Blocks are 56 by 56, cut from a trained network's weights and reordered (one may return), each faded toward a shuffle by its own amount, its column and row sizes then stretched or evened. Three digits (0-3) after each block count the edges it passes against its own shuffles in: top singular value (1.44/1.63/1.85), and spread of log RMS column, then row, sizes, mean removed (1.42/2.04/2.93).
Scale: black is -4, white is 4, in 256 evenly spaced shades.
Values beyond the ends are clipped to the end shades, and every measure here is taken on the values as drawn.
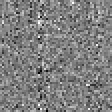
1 2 0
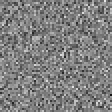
2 0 0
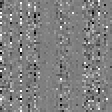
1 3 0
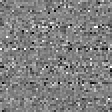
1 0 2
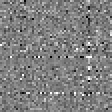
2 1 2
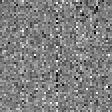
1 2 0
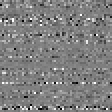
0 0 3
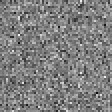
2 1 0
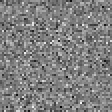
1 0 1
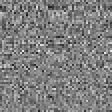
3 0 2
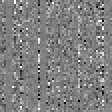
0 3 0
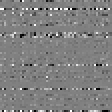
2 1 3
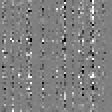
2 3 1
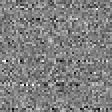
2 0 2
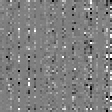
1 3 1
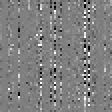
2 3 0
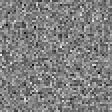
0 0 0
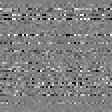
3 0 3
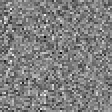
2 1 0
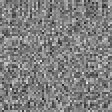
3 0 0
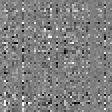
1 3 2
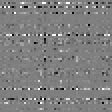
2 1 3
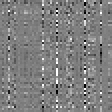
3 3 1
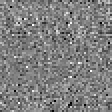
1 0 1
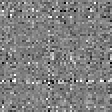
1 2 2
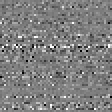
0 0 3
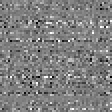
2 1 3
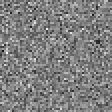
0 1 0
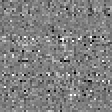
0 1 2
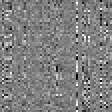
3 3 0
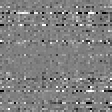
2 1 3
